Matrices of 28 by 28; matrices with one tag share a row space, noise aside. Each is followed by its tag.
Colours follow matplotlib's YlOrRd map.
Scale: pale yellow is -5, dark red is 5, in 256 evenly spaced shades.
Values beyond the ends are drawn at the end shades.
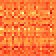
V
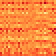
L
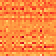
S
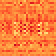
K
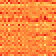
L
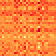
K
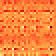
V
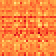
K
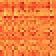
V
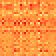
K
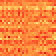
L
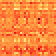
K
